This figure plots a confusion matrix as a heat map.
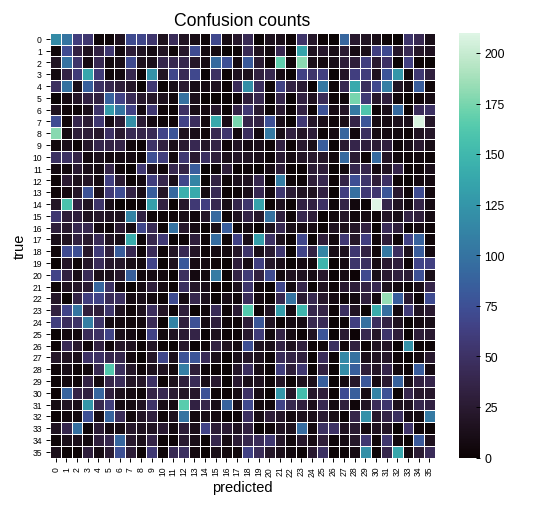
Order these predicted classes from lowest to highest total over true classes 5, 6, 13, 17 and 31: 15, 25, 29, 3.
15, 25, 3, 29
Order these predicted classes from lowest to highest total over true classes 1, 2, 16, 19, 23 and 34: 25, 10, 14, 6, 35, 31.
14, 10, 35, 6, 25, 31
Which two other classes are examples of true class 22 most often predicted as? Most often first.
31, 32
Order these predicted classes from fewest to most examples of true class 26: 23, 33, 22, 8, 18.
8, 22, 23, 18, 33
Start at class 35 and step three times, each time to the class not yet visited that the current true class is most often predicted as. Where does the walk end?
25
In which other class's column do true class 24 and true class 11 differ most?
3
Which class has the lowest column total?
26
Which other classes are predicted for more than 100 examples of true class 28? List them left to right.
5, 12, 27
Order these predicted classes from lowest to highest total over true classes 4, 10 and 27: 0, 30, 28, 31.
0, 31, 30, 28
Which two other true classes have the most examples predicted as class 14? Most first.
30, 33
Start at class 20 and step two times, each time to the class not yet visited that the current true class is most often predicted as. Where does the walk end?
7
